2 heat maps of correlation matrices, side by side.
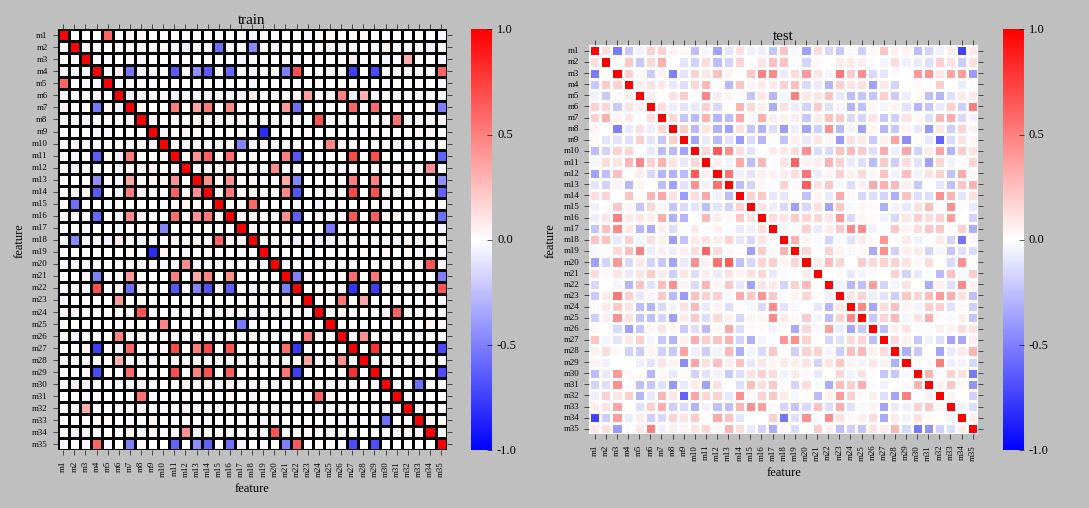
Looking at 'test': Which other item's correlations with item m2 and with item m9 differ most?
m32
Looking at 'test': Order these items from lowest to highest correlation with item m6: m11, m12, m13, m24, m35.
m24, m12, m13, m11, m35
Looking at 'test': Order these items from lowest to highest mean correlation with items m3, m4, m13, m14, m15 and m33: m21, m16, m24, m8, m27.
m8, m27, m24, m21, m16
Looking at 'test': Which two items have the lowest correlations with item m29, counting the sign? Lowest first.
m9, m28
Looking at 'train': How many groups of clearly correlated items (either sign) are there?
10
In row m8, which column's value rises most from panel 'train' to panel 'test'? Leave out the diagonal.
m22
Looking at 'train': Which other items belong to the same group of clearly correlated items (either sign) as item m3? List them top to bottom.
m32
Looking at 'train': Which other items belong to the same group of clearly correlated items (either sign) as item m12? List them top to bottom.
m20, m34
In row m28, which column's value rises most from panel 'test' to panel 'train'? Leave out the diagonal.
m23
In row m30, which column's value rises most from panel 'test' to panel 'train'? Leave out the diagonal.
m35
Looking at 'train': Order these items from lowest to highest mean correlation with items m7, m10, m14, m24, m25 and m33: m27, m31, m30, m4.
m4, m30, m31, m27
